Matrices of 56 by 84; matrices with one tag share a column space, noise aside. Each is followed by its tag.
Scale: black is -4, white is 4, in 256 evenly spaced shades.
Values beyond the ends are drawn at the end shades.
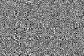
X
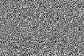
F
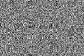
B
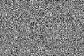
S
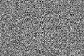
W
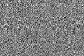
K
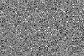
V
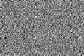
B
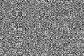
X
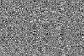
V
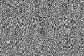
K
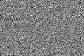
F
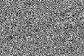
S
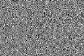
S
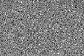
W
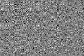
V
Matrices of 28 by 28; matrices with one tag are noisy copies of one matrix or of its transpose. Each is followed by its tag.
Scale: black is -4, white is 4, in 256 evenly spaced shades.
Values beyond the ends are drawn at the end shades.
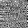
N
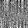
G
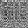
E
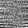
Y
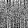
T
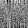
T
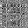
E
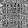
E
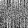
T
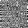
N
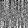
G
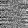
G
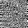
N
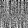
G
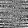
Y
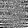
Y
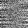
G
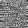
N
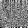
N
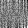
Y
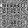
E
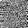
N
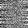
G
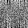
T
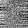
T
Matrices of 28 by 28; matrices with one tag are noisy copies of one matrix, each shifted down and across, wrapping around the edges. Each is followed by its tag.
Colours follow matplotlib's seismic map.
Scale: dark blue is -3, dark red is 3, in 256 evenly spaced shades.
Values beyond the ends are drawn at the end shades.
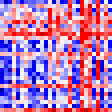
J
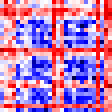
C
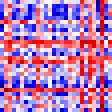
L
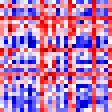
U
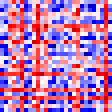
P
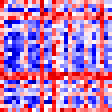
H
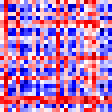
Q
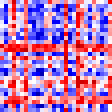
H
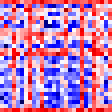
H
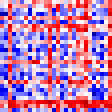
Q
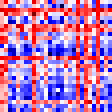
L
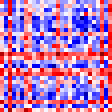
L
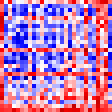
J
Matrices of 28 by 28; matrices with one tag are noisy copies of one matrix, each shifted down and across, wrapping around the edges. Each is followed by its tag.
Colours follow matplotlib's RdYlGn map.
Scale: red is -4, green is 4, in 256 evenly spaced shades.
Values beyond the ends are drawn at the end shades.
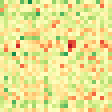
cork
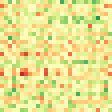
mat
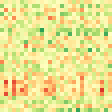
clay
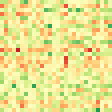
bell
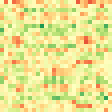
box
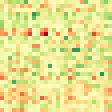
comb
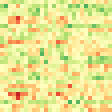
box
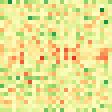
clay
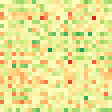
comb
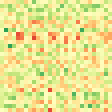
cork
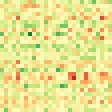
cork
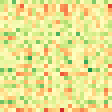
bell
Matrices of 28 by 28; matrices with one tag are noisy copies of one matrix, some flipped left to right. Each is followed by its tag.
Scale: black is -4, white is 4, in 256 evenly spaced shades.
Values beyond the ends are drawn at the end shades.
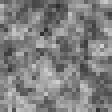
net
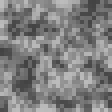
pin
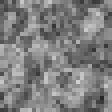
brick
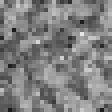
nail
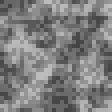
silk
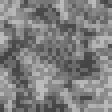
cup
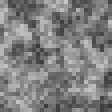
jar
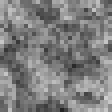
cup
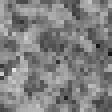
nail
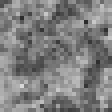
cup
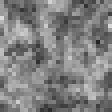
jar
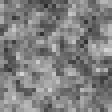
net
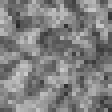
nail
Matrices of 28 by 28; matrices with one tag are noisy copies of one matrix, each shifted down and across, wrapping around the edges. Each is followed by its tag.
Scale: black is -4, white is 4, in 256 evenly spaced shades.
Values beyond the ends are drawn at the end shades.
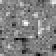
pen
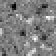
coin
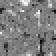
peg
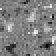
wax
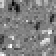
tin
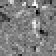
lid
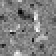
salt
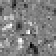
tin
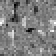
peg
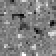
pen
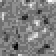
coin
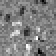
tin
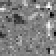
lid
